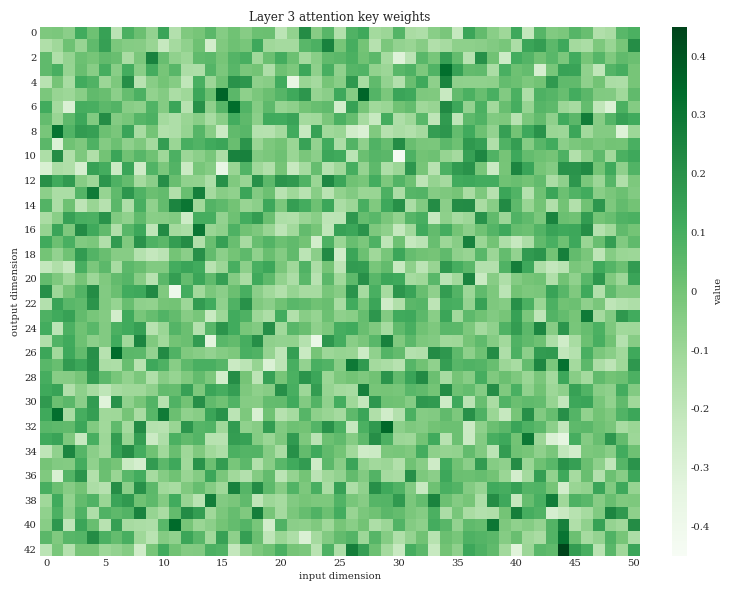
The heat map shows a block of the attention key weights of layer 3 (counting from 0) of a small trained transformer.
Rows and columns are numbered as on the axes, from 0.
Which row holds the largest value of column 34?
3
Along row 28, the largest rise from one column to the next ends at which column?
16
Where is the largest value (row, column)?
42, 44
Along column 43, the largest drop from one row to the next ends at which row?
39
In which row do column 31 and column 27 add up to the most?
5
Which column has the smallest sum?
23
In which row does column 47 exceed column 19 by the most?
40
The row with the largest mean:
12
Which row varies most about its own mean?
11
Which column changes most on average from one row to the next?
30
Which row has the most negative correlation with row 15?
14
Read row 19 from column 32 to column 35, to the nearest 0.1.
-0.2 -0.1 0.2 0.1
